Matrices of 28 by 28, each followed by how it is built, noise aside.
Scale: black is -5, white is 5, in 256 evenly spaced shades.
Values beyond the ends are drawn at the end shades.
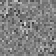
block diagonal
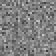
noise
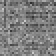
blocks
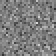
repeating rows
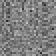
blocks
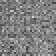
blocks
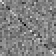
diagonal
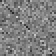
diagonal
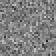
noise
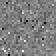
sparse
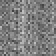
repeating rows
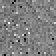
sparse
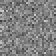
repeating rows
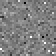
sparse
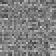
blocks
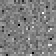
sparse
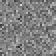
repeating rows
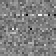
uneven rows
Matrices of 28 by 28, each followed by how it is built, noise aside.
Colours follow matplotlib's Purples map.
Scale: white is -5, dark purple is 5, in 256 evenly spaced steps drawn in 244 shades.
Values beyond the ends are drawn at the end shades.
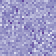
block diagonal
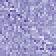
banded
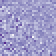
lower triangular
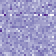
uneven rows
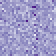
uneven columns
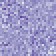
block diagonal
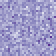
noise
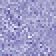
lower triangular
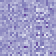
low rank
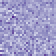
lower triangular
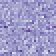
uneven rows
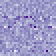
uneven rows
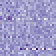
uneven rows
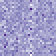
uneven columns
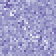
banded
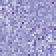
block diagonal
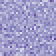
noise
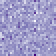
uneven columns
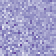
lower triangular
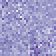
block diagonal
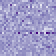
uneven rows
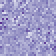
block diagonal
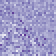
lower triangular
